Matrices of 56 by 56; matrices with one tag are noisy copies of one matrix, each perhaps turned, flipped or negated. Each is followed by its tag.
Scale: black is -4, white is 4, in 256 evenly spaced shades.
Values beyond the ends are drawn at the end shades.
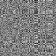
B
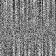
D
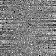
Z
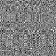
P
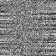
D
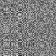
B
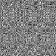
P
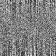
Z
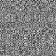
P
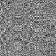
P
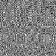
P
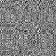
P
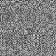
P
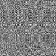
P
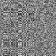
B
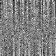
D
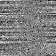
D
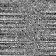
D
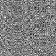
P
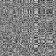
B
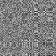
B
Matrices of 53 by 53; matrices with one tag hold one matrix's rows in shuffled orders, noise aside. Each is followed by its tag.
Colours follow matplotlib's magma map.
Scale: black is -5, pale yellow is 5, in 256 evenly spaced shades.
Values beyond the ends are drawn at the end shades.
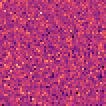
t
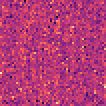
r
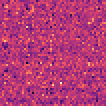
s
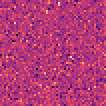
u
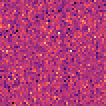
u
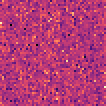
r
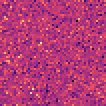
t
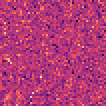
t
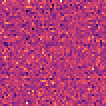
s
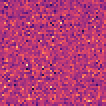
s
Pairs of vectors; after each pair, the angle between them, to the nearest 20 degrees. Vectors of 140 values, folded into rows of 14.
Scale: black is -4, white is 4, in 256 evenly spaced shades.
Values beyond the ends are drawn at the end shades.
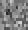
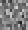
140 degrees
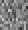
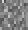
120 degrees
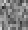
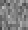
160 degrees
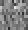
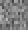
60 degrees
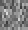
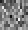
60 degrees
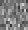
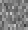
80 degrees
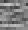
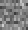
60 degrees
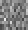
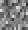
80 degrees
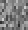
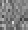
60 degrees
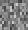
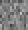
40 degrees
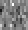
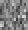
40 degrees
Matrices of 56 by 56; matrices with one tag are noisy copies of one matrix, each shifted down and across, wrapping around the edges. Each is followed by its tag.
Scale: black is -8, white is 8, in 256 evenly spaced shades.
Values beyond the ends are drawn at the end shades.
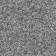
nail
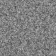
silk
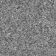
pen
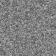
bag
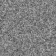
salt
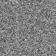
bag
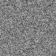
salt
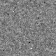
bag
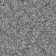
salt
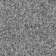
silk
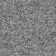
nail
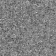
nail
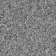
silk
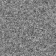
bag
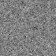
bag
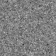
bag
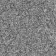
pen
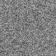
nail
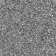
pen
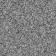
salt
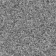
salt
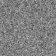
silk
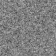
bag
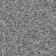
bag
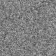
salt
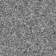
salt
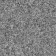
pen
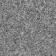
pen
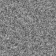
bag
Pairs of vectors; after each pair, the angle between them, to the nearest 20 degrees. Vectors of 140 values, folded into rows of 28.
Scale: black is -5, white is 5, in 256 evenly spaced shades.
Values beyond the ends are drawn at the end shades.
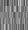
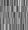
20 degrees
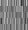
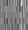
140 degrees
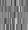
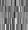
20 degrees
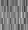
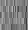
80 degrees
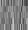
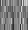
160 degrees
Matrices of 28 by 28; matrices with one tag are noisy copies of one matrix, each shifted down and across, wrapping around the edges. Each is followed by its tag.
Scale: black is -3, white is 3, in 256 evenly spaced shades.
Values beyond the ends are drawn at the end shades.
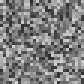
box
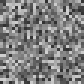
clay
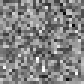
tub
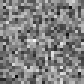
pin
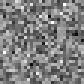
tub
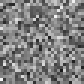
clay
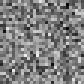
tub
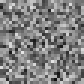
tub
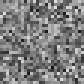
pin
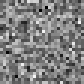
pin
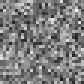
tub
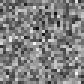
clay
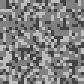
clay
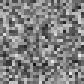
box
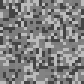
pin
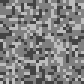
clay
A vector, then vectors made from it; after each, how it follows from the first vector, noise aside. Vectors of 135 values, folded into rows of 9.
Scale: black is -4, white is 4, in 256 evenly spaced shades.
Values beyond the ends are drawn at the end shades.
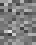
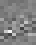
partly zeroed.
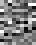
wrapped around, scaled up.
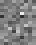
wrapped around, partly zeroed.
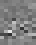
partly zeroed.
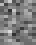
sign-scrambled.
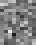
sign-scrambled.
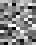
wrapped around, scaled up.
